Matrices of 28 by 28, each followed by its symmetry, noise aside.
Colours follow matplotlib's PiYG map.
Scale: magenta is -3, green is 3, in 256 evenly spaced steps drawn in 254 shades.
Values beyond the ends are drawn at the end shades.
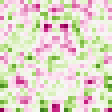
mirrored left to right.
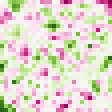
antisymmetric.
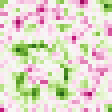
symmetric across the other diagonal.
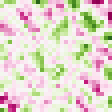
symmetric across the other diagonal.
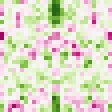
mirrored left to right.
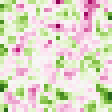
no symmetry.
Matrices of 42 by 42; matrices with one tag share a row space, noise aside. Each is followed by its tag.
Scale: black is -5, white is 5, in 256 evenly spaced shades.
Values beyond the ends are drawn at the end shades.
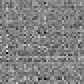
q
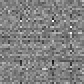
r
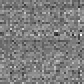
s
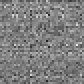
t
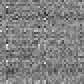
q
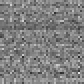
s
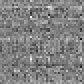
t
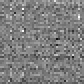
s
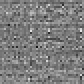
t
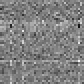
s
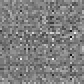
r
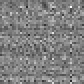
r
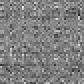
s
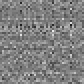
r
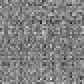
r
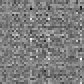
t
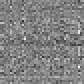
s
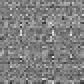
r
